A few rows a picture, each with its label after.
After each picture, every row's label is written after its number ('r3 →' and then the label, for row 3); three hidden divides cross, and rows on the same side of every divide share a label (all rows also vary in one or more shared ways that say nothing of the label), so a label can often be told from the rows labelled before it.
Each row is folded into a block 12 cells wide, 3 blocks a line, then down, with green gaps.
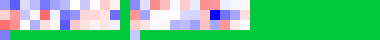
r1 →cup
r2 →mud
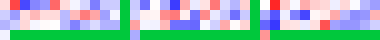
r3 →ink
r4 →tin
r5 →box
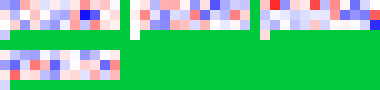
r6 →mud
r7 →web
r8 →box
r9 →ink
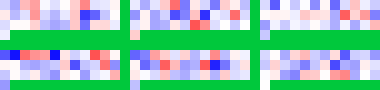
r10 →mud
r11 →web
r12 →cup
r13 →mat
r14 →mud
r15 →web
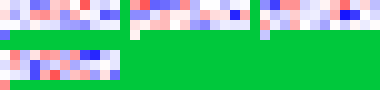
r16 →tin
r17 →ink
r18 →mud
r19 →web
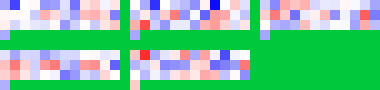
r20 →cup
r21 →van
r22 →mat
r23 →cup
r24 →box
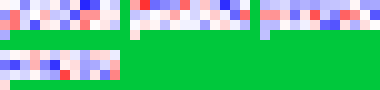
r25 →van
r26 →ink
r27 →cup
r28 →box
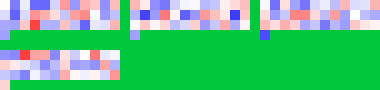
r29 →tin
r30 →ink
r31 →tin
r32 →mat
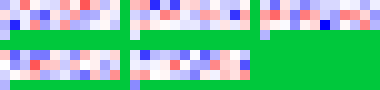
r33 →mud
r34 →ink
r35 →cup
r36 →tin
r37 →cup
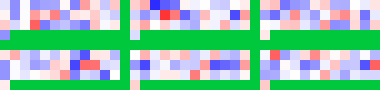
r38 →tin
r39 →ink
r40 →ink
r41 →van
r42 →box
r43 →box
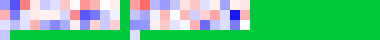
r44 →mud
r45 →ink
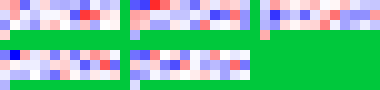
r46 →van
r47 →mat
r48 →box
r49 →mat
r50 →mat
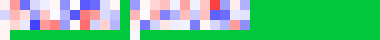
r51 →van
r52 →mud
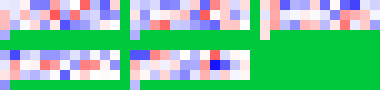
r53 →tin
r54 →tin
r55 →van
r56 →cup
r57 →mud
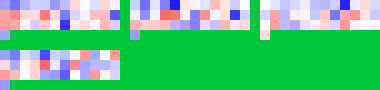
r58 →cup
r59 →tin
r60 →van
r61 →tin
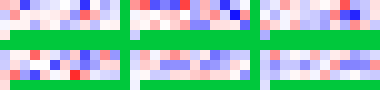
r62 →van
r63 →ink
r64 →mud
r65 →web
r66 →web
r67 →box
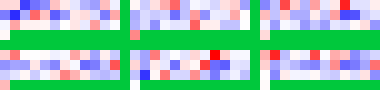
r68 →ink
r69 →web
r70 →mud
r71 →box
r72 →mud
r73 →box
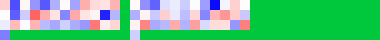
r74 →tin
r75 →van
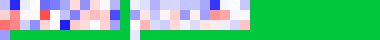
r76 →cup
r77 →van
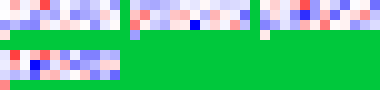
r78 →web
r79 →cup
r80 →web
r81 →web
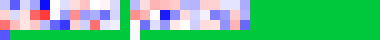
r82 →tin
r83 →mat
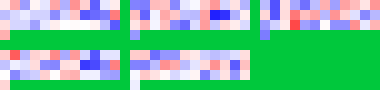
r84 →box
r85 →mud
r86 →tin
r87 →box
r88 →ink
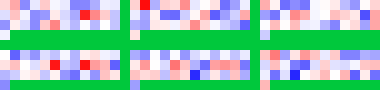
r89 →van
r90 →box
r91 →ink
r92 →cup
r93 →cup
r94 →web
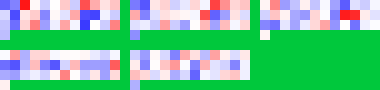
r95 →mud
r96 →mud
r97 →van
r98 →box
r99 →tin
